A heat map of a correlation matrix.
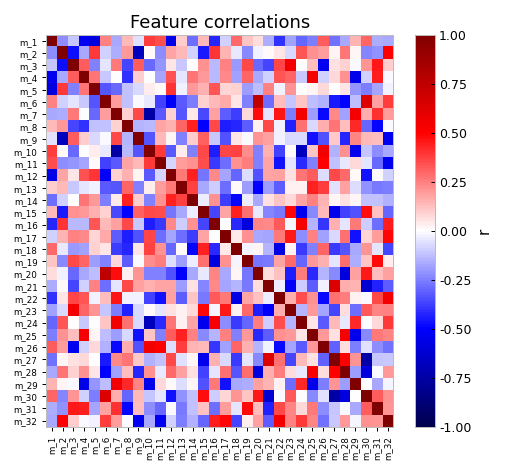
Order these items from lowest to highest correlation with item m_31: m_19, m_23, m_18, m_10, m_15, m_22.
m_10, m_18, m_15, m_23, m_22, m_19
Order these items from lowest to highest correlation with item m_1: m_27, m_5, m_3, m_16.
m_5, m_16, m_27, m_3
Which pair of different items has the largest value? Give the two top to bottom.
m_6, m_20
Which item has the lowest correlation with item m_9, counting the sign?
m_2
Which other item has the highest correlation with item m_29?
m_7
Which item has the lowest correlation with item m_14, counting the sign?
m_18
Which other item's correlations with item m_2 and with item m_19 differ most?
m_16
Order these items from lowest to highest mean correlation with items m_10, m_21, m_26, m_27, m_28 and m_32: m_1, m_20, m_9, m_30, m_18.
m_30, m_9, m_20, m_18, m_1
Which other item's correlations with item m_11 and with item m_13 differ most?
m_25
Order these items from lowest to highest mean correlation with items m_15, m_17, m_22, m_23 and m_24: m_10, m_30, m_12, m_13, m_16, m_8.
m_8, m_13, m_10, m_12, m_16, m_30
